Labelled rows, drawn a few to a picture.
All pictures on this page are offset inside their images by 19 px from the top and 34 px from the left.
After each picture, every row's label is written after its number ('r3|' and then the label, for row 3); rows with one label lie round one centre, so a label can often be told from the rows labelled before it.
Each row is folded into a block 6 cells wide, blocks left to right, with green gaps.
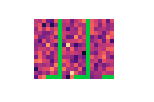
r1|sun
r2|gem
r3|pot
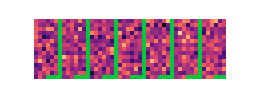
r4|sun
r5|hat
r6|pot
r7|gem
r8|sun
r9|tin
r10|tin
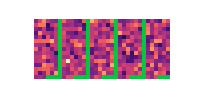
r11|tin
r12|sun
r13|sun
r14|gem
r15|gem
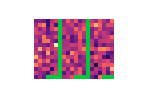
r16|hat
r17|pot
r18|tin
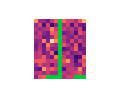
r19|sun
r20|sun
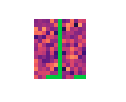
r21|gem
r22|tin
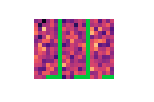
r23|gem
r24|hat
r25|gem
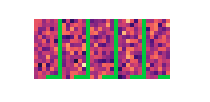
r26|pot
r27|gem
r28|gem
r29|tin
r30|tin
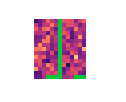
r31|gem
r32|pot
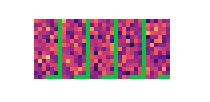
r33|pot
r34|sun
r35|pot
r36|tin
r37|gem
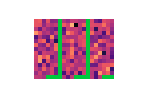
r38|pot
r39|tin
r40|gem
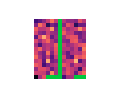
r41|hat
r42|hat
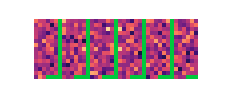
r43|sun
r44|pot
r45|hat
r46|gem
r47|sun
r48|gem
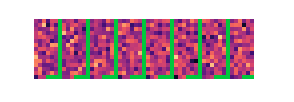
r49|hat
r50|gem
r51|hat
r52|hat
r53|hat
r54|hat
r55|pot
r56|tin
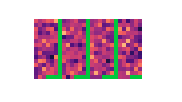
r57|sun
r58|gem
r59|hat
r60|gem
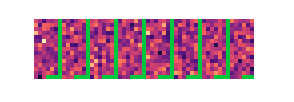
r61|gem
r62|gem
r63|hat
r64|hat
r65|gem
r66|hat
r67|gem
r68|pot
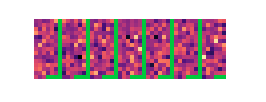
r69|gem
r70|sun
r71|hat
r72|pot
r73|pot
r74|gem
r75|hat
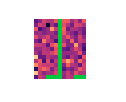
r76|hat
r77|sun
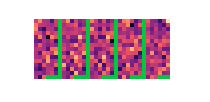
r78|pot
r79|pot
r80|pot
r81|tin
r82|sun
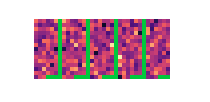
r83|sun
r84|sun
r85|hat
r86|hat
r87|gem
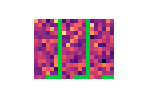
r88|sun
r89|gem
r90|gem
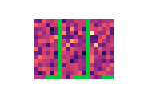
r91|tin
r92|gem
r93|gem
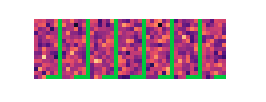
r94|tin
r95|tin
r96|sun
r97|hat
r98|tin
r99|hat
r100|gem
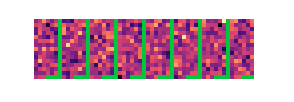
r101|tin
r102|gem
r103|pot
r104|hat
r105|tin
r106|hat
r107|sun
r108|sun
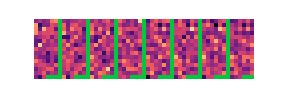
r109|gem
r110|gem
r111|gem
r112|sun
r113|hat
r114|hat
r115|hat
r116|hat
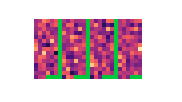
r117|tin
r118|hat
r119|hat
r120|hat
